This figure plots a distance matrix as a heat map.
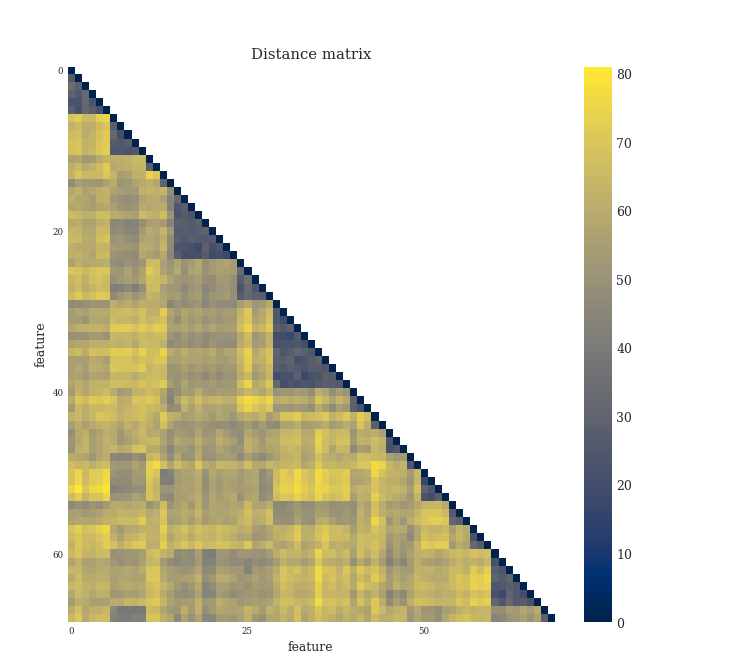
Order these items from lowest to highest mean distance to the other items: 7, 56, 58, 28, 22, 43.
22, 7, 28, 56, 58, 43
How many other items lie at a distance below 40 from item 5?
5
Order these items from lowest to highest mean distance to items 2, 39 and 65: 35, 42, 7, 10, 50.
35, 42, 7, 10, 50
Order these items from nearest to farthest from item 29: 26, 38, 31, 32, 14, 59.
38, 31, 32, 14, 26, 59
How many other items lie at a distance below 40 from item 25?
4
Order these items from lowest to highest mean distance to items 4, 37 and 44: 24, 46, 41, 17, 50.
17, 24, 46, 41, 50
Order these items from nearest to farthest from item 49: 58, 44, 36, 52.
58, 36, 52, 44
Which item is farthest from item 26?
41
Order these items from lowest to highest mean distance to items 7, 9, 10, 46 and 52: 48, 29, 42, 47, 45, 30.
48, 45, 47, 29, 42, 30
